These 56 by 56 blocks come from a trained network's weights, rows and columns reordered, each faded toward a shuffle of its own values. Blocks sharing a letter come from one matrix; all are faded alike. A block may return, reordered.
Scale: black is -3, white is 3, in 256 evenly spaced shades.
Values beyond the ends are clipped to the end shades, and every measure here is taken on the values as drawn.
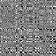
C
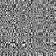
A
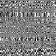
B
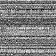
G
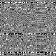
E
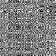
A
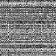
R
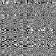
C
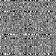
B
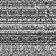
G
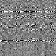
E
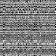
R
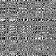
C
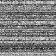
G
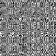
A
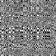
B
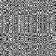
A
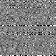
E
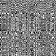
A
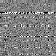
E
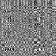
A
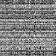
R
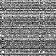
R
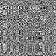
A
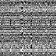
R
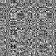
A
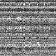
R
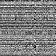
G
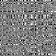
C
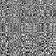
A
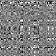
C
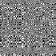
B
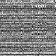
R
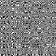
B
